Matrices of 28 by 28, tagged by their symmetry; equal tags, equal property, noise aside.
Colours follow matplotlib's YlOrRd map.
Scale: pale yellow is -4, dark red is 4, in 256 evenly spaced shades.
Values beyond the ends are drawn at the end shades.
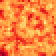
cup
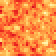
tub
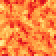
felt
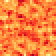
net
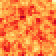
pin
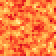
tub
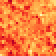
cup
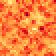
cup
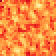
net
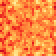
tub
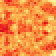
tub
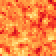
felt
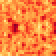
tub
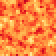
felt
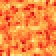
net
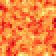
felt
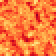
pin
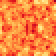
tub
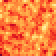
pin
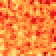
felt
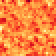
felt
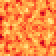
tub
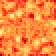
net
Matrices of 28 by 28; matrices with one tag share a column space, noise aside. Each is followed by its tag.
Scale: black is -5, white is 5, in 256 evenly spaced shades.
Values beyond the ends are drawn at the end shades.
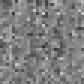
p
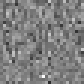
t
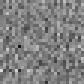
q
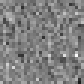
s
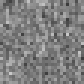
t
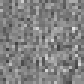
q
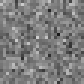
p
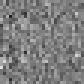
s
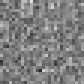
q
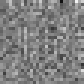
p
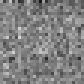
p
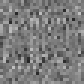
s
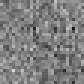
q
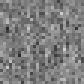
s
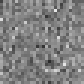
q
